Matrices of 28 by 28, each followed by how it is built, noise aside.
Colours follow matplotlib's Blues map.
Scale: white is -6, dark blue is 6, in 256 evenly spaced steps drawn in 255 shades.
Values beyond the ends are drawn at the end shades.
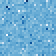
sparse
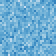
noise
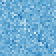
banded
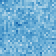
smooth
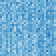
blocks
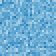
noise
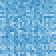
blocks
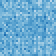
blocks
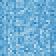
blocks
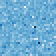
sparse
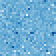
sparse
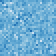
diagonal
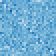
diagonal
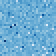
sparse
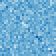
diagonal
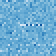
uneven rows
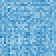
blocks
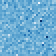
sparse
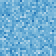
noise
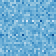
uneven rows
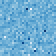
sparse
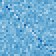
diagonal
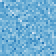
diagonal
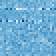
uneven rows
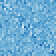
banded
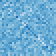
diagonal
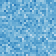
noise
